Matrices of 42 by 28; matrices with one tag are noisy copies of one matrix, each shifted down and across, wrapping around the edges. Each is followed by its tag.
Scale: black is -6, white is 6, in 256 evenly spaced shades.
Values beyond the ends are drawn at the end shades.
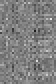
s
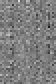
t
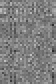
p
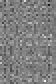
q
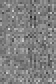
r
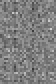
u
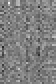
t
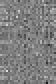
s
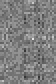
p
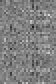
s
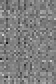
q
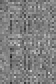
p
